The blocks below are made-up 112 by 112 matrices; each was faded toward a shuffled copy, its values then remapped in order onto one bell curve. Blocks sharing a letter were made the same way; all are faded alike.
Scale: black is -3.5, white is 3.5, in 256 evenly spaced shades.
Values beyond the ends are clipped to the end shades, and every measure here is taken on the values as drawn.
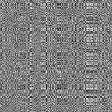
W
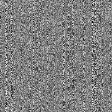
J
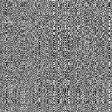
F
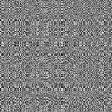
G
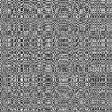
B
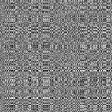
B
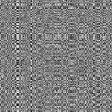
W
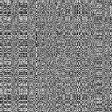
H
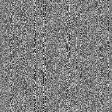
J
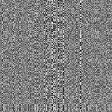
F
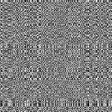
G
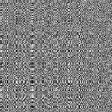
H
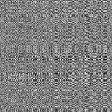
G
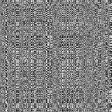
H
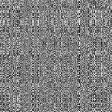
F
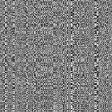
H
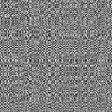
G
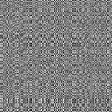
B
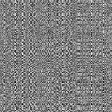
H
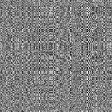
H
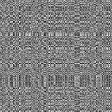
W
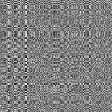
W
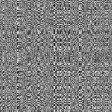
H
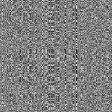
F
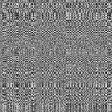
B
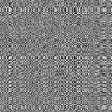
B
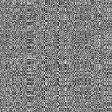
H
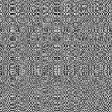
G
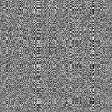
H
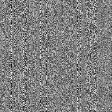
J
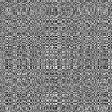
B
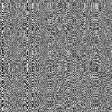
F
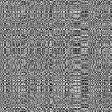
B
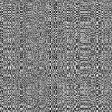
H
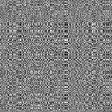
G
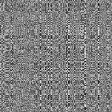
F
